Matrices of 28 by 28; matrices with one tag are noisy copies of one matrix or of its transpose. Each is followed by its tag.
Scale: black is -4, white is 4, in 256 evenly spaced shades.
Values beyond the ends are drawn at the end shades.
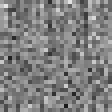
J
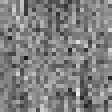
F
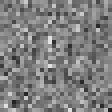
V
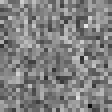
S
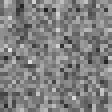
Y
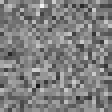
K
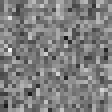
Y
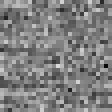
J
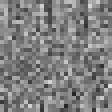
J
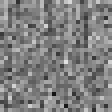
J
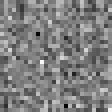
Y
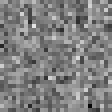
S
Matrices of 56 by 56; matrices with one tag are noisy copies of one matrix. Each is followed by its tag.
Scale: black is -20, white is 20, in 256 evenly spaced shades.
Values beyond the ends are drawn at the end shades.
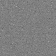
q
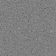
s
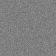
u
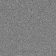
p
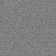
q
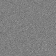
u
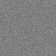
s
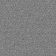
q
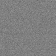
q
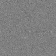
s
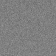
p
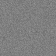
s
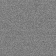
q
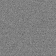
q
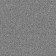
q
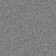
u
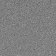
p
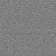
q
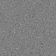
s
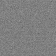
q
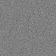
s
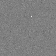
s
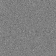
s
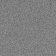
p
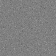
u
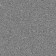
s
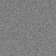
p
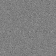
s
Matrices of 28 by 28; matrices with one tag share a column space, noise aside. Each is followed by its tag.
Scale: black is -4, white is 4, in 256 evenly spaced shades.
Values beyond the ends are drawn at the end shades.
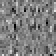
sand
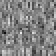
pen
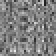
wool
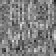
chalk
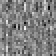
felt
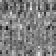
felt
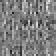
felt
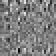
wool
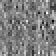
felt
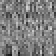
felt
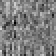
felt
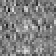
sand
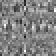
sand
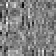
pen
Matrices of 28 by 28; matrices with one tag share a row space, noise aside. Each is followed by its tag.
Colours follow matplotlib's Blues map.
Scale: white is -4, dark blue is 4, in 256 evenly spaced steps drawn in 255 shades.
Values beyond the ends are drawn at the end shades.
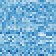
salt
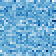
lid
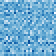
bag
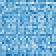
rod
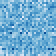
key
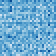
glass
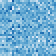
glass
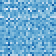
bag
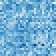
lid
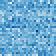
glass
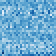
rod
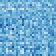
key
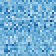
bag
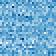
key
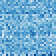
rod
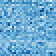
salt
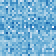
bag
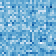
salt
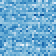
lid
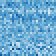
glass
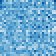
lid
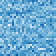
salt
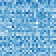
glass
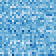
salt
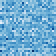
key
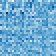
key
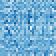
bag
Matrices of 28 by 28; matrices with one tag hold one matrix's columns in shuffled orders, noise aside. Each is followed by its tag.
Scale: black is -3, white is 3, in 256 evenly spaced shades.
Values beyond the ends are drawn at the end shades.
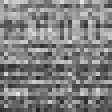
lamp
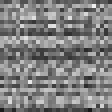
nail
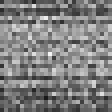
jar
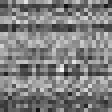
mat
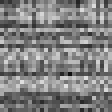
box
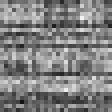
box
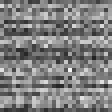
nail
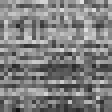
lamp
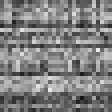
box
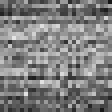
jar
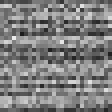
nail
